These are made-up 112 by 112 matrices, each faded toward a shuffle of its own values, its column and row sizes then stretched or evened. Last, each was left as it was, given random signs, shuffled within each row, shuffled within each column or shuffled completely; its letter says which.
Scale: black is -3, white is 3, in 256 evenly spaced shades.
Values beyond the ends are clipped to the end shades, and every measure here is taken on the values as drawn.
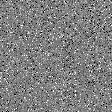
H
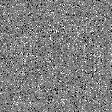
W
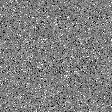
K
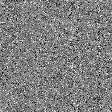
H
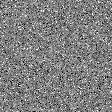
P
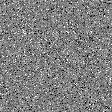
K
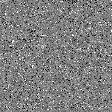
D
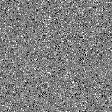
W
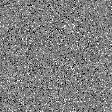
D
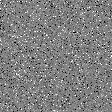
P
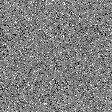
K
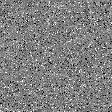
K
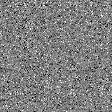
D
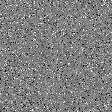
K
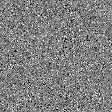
D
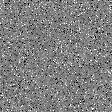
P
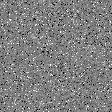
K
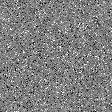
P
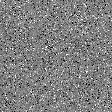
H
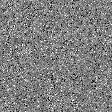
H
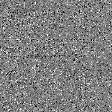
D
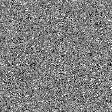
D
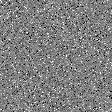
P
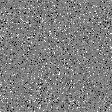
D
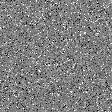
P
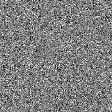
W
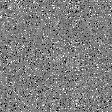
W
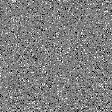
W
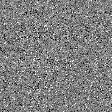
D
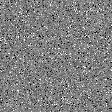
K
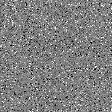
W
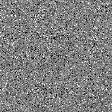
W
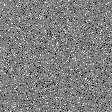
P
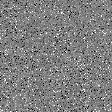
W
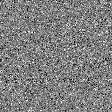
K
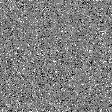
D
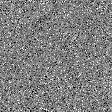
K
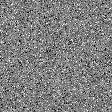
P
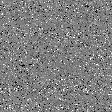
K
